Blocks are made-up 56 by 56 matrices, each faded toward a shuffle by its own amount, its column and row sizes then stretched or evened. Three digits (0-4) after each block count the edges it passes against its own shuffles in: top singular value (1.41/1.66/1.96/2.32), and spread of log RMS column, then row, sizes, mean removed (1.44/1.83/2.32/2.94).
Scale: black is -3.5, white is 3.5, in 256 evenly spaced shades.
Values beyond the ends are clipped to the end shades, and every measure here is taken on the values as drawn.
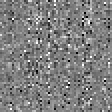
3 3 0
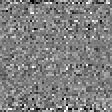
1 0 4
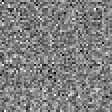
3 0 0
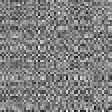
4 3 2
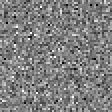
0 0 0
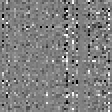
2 4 2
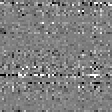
1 2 4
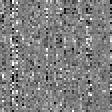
3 4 0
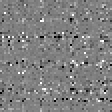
1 2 3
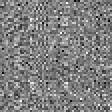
3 1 0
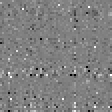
2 1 2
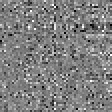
3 1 1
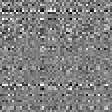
4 2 4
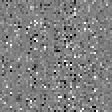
0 3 0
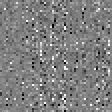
0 4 1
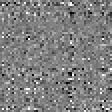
2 2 3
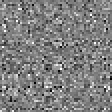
3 1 2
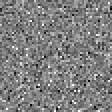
0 0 1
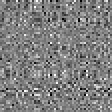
4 1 3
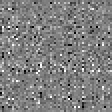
1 3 3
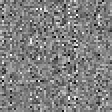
0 3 1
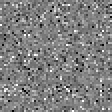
1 0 2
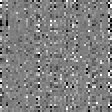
4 4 1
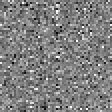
2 1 1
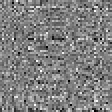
3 1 1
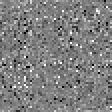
1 2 1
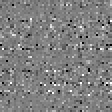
0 2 3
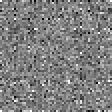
0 2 2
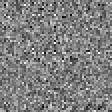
1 1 1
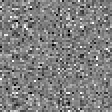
3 1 0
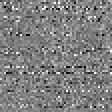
0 1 4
